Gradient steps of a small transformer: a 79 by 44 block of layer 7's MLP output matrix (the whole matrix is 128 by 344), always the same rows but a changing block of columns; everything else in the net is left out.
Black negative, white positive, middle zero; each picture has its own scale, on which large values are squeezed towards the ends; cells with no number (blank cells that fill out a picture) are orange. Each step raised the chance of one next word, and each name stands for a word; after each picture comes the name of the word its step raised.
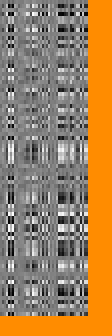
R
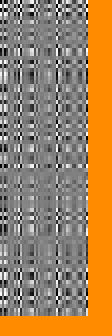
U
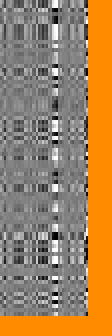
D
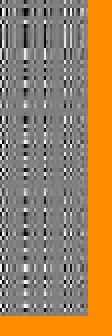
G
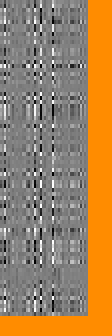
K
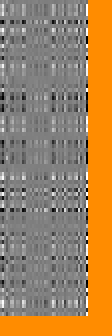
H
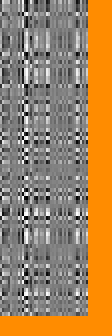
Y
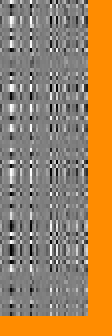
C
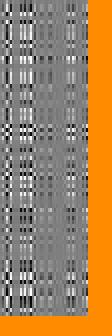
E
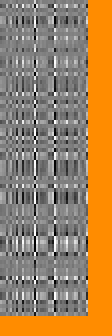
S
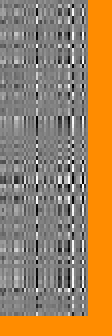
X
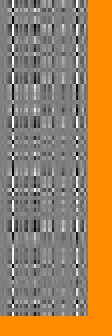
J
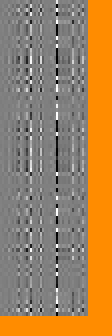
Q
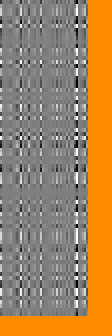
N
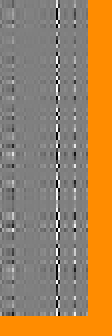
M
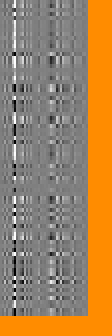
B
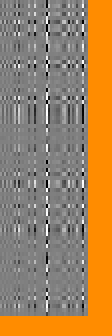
K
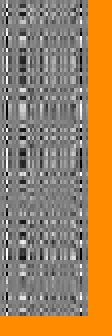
Q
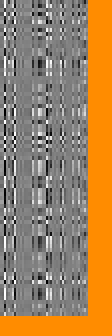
S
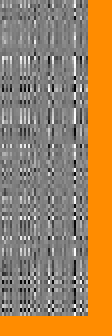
B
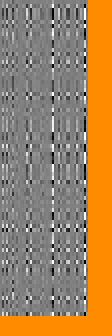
M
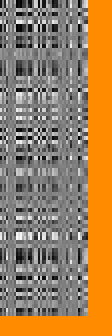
D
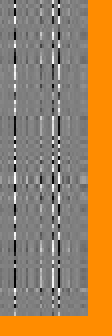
X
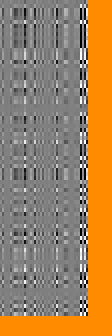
G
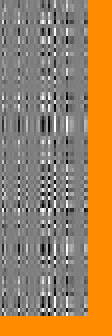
H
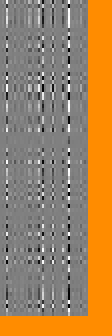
C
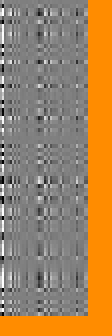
X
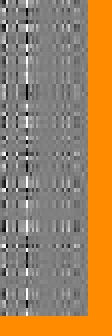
J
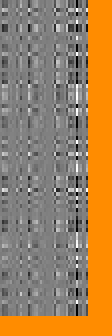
J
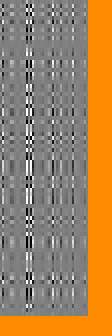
S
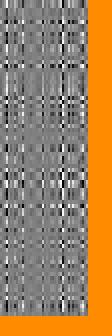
K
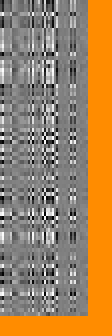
Y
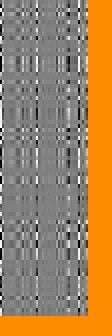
Q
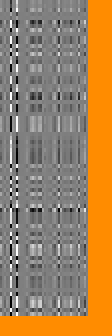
H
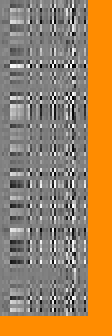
K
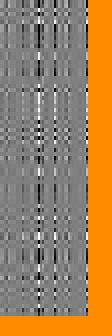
D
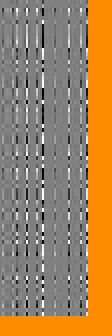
G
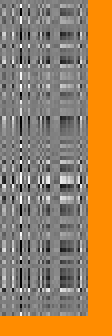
X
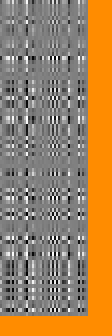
B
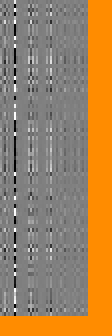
Q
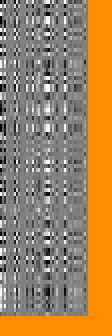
C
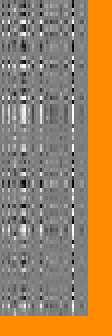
K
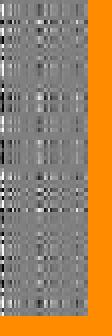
H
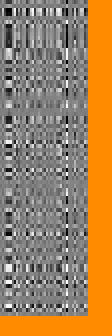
G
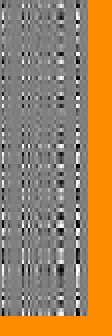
M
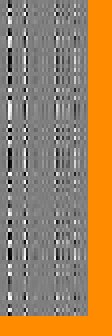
Q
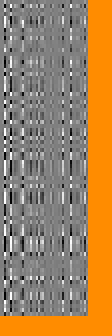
S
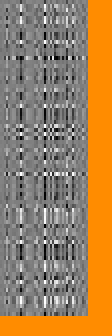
E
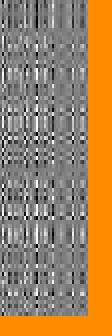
Y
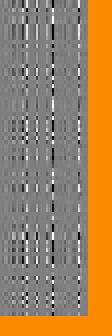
D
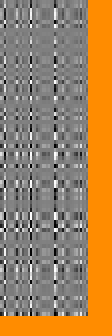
M
